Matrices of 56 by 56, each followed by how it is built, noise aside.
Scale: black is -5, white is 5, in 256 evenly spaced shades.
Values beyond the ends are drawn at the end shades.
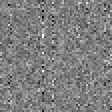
uneven columns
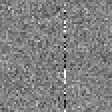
uneven columns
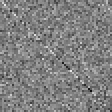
diagonal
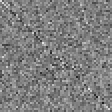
diagonal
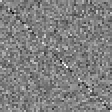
diagonal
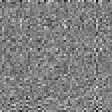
low rank
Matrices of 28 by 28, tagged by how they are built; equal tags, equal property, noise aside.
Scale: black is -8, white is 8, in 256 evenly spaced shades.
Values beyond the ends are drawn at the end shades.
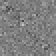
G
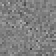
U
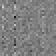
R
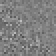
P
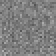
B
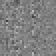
R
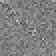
G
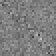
G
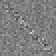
G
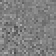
P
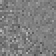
P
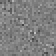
U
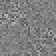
U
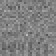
B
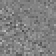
P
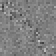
G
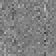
R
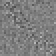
G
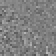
P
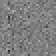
R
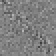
G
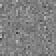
R
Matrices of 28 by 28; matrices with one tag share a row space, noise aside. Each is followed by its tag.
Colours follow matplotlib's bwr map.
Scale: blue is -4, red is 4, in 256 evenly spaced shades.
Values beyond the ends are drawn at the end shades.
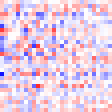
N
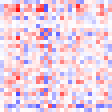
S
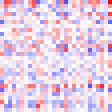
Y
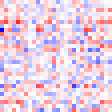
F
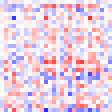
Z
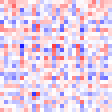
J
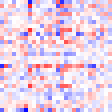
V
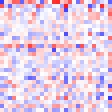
Y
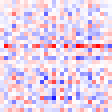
Z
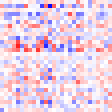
S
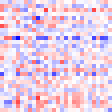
N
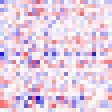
N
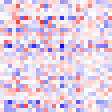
S
